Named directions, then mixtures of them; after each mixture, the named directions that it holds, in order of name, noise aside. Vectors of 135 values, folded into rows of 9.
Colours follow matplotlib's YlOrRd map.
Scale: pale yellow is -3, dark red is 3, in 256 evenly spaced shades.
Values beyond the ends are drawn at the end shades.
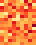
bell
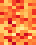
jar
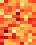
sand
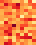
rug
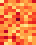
bell, rug, sand.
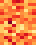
jar.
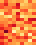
rug, sand.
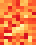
jar, sand.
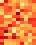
sand.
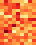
rug, sand.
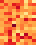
jar, rug.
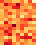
rug.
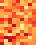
bell, jar, sand.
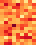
rug.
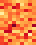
bell, rug, sand.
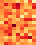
rug.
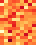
bell, jar.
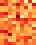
bell, rug.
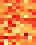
jar, sand.
